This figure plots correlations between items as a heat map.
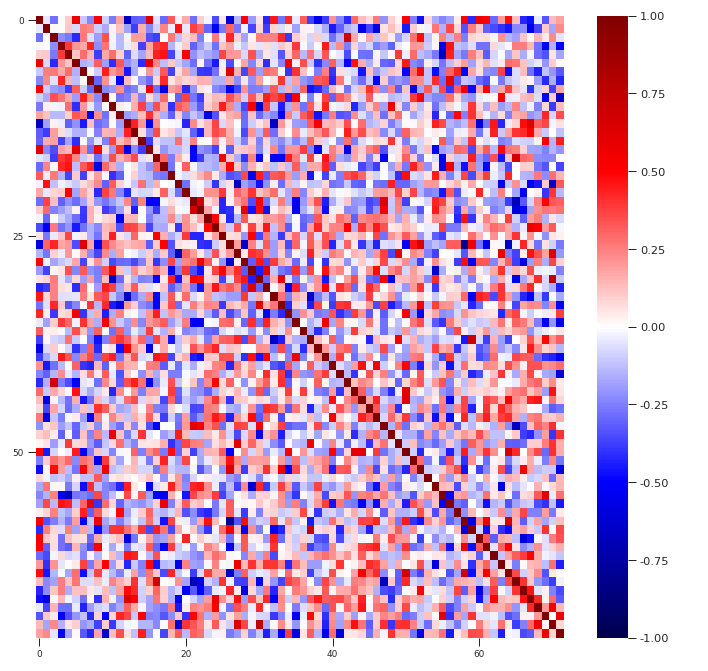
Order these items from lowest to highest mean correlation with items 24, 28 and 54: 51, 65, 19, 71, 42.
65, 19, 51, 71, 42
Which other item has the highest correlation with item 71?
69
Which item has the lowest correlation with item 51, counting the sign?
8
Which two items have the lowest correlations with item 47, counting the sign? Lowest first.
65, 16
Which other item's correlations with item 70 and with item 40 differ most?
30
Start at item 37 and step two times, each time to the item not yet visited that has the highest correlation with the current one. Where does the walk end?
26
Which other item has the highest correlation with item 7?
56
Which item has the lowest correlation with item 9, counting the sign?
71
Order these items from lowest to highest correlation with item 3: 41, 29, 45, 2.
2, 45, 29, 41
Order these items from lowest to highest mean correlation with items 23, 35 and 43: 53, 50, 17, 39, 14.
14, 53, 17, 39, 50
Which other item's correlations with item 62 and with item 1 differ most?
67
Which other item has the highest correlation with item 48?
10
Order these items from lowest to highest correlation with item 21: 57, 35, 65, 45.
65, 35, 45, 57
